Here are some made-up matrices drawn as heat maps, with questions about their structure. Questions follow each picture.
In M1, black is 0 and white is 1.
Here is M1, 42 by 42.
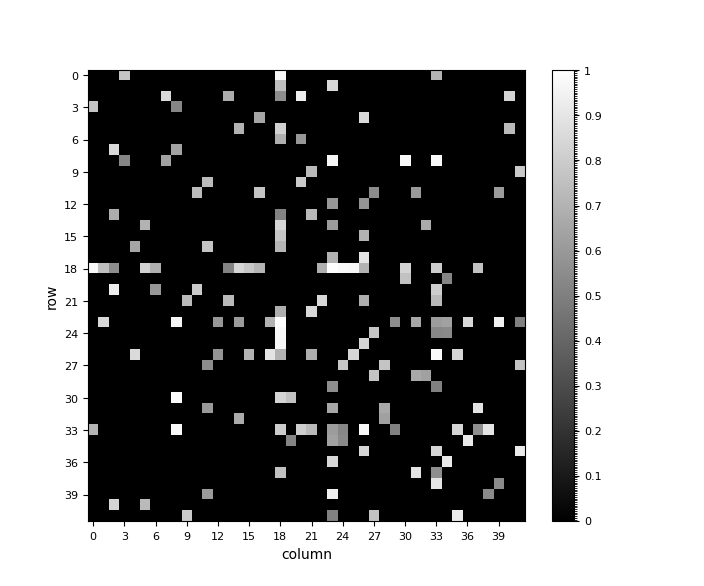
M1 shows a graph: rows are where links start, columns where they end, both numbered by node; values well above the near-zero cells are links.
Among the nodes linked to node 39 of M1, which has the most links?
node 23
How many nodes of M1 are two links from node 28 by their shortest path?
6
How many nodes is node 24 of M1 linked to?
4
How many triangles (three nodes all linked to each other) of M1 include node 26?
5
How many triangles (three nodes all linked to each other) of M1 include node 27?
0
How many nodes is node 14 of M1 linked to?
4
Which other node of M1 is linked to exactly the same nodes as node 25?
node 15
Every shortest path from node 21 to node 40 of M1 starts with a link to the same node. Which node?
node 13
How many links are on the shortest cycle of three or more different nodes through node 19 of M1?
5
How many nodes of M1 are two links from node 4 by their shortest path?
9
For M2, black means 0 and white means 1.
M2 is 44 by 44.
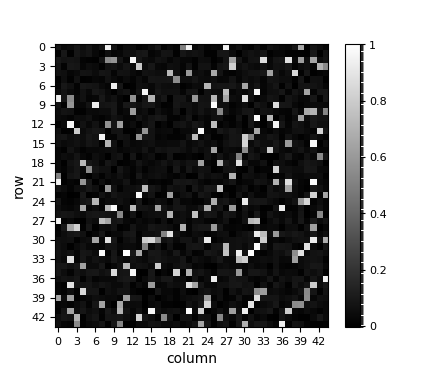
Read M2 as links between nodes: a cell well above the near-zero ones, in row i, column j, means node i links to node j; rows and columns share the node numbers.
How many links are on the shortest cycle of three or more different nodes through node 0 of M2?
3
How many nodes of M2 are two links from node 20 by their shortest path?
8
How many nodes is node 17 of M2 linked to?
2
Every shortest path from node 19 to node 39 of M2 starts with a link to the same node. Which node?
node 35
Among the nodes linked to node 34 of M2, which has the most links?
node 4
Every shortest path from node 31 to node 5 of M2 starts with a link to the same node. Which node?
node 32
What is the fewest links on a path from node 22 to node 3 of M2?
3
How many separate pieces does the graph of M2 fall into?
2
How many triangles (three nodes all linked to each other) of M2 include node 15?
3
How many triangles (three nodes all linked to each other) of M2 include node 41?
5
